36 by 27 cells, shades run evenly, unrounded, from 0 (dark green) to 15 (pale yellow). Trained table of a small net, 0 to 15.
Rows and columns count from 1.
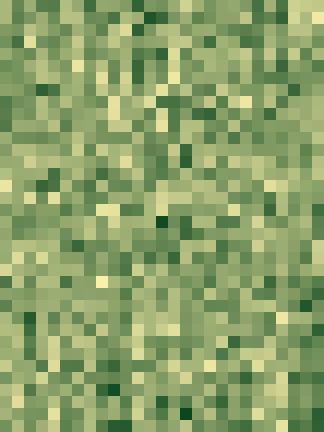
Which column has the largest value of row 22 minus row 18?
27
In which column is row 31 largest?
18
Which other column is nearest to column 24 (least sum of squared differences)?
2
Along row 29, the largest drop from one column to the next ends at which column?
20
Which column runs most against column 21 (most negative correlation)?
24
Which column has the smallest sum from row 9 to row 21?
19
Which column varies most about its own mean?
14
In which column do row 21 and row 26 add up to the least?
26
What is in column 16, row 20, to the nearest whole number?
3
